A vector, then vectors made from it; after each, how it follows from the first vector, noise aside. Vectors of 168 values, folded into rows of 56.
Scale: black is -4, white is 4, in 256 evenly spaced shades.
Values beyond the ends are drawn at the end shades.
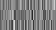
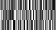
negated, scaled up.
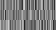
wrapped around.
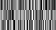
negated, scaled up.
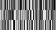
negated, scaled up.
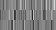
partly zeroed.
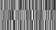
negated.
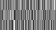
copied.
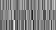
copied.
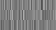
reversed, negated, shrunk.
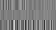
partly zeroed.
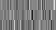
partly zeroed.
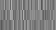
reversed, negated, shrunk.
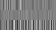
partly zeroed.
